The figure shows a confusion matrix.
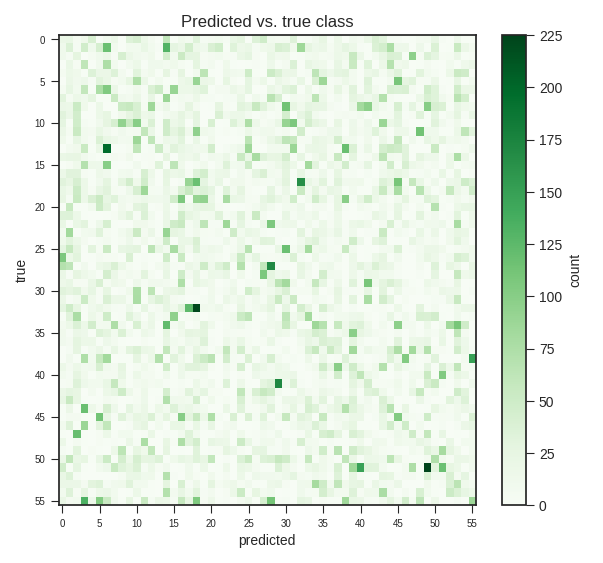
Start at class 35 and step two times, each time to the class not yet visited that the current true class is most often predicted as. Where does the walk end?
37
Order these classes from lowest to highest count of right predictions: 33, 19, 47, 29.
47, 29, 33, 19
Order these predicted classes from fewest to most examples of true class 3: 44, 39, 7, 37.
7, 37, 39, 44
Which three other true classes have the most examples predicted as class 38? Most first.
13, 19, 55
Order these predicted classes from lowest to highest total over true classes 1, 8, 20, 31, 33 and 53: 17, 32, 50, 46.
46, 17, 32, 50
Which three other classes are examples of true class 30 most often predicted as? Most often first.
10, 12, 25
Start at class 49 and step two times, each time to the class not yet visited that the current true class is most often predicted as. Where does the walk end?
40
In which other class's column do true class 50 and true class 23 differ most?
14
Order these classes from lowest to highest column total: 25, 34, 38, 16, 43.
38, 25, 34, 43, 16
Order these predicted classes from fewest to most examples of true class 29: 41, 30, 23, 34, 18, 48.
48, 23, 18, 34, 30, 41
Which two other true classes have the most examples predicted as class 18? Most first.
32, 17
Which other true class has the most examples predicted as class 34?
53
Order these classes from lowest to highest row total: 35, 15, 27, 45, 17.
35, 15, 27, 45, 17
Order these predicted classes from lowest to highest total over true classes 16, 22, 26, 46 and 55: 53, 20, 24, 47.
47, 20, 24, 53
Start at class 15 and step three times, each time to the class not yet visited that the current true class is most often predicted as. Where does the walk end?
45
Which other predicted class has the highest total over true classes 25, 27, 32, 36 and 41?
18
